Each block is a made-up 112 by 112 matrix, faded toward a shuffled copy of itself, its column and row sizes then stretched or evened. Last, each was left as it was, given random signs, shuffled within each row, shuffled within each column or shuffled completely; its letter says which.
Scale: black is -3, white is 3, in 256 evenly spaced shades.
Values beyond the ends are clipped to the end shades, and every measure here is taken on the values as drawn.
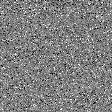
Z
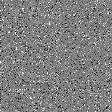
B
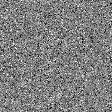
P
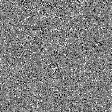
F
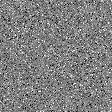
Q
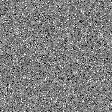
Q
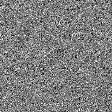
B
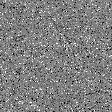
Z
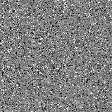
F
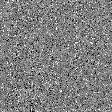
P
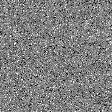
P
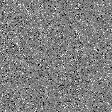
P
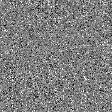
B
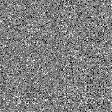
F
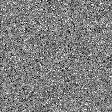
Z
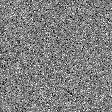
Q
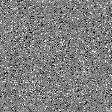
B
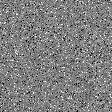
Q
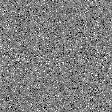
B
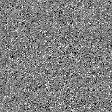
F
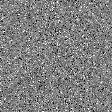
P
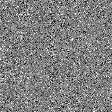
B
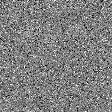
Z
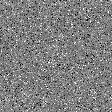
Q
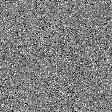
Z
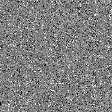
B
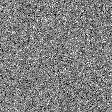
Q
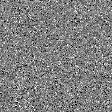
B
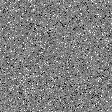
Q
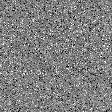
Z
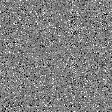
B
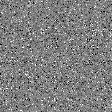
B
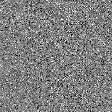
F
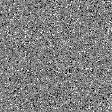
B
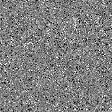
F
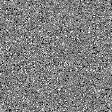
B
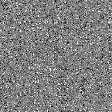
F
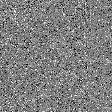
P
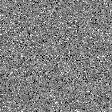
Z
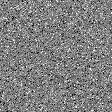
Q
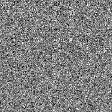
F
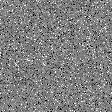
Q
